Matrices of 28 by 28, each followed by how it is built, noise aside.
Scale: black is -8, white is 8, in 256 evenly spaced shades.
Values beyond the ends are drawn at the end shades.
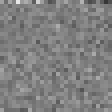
uneven rows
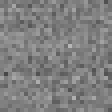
blocks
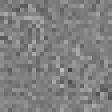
block diagonal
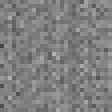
repeating rows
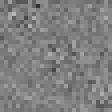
block diagonal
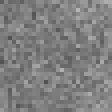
smooth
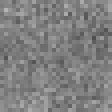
smooth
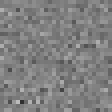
uneven rows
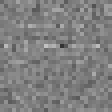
uneven rows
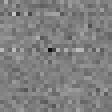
uneven rows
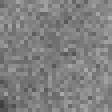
smooth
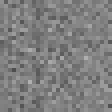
repeating rows
